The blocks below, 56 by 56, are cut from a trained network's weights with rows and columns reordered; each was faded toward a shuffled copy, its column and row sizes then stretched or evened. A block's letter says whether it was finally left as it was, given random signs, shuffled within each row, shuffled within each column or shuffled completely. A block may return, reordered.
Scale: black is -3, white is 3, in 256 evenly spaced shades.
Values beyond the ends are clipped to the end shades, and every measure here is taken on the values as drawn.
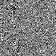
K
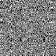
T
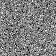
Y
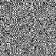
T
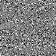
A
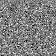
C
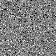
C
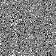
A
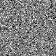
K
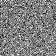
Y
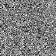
A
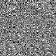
T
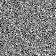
C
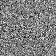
C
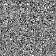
A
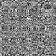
T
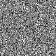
K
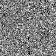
K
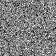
Y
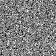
Y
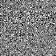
A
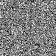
Y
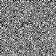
T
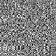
T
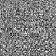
T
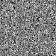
K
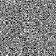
T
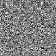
T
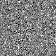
K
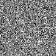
A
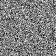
Y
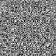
T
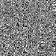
T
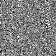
K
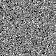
Y
